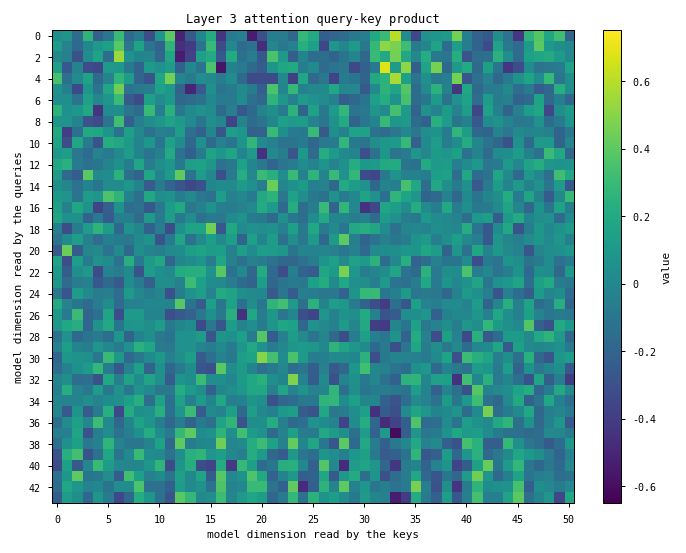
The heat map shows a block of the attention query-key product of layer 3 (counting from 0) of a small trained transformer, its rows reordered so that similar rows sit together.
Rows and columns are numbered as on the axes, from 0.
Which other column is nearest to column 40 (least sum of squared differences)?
5
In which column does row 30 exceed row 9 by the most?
20
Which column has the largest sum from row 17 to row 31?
30
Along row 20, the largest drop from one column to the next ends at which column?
2
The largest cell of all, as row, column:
3, 32
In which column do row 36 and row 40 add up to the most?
4
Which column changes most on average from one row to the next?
28
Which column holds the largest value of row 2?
6
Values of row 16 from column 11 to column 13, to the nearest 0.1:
0.1 0.2 -0.1
